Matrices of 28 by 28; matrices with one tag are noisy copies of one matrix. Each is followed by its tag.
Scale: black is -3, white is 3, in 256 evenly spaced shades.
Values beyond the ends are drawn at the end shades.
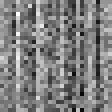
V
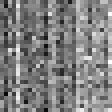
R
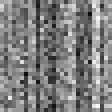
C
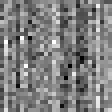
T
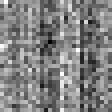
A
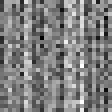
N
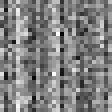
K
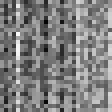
R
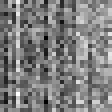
R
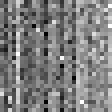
R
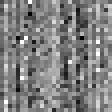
T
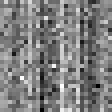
A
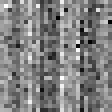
A
